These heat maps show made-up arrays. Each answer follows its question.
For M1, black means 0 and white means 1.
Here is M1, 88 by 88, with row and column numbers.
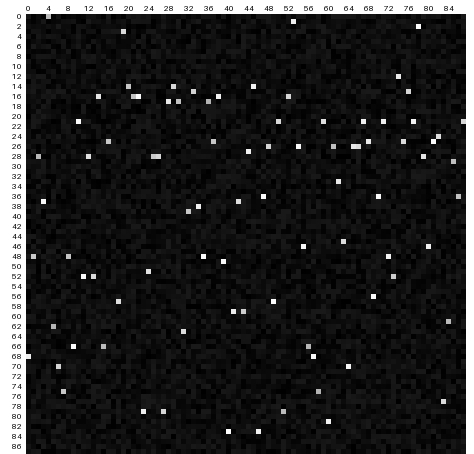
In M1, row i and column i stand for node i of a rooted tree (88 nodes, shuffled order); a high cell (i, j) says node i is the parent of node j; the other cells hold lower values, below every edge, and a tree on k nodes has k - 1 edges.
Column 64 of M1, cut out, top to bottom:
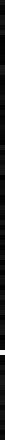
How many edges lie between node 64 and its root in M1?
3
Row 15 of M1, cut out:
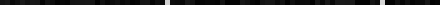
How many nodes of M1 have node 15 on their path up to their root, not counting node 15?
4
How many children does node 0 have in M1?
1
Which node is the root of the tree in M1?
17
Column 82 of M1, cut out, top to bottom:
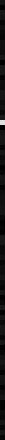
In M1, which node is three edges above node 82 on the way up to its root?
79
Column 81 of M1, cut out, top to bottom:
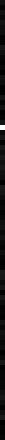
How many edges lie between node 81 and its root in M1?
3
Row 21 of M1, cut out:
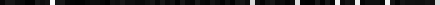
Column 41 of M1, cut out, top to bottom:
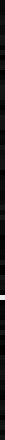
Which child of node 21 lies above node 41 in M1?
59
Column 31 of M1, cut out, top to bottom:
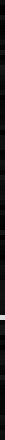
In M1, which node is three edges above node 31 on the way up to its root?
14
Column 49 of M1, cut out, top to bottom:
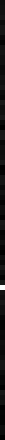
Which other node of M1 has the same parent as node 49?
18
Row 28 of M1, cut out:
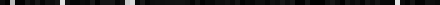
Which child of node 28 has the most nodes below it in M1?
25
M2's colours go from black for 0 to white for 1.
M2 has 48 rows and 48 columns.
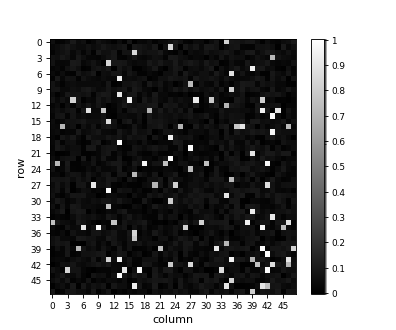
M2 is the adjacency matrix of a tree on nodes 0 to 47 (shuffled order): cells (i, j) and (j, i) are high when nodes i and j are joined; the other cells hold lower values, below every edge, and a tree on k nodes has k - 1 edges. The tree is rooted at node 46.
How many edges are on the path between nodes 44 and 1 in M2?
6
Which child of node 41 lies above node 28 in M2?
11
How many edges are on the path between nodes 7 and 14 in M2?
6
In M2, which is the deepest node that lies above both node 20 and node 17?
42
